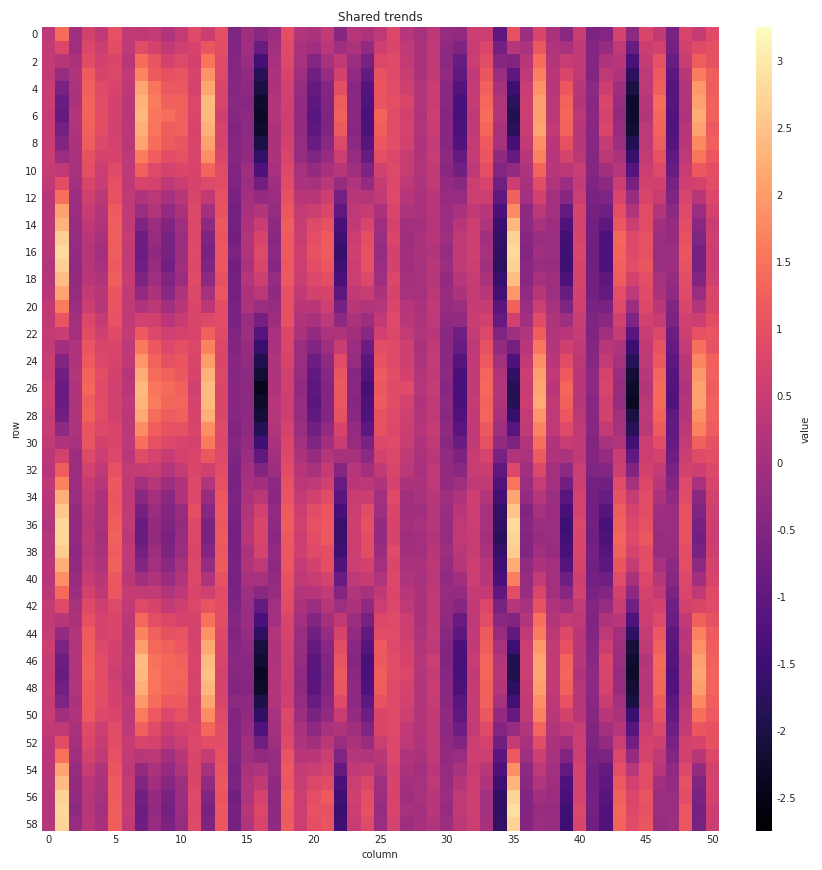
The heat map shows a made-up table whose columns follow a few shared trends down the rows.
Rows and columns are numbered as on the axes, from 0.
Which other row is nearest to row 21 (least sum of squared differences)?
11
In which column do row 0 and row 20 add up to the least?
34
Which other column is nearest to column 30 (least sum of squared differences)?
15
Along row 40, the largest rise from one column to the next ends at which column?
35
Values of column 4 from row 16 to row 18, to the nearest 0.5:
0 0 0
